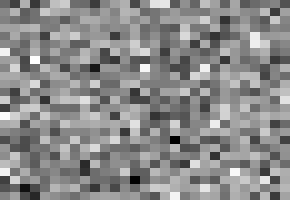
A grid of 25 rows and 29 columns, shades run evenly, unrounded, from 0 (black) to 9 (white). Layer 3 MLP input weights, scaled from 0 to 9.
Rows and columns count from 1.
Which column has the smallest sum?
3
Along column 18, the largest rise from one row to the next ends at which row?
19
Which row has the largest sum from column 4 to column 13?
16
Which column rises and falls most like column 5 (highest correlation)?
11
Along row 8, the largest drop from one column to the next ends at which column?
5
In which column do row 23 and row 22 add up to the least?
14
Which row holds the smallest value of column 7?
9
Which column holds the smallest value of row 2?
28
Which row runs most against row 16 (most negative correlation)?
12
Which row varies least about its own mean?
4
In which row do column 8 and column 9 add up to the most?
13
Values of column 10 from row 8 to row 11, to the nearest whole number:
5 1 4 7
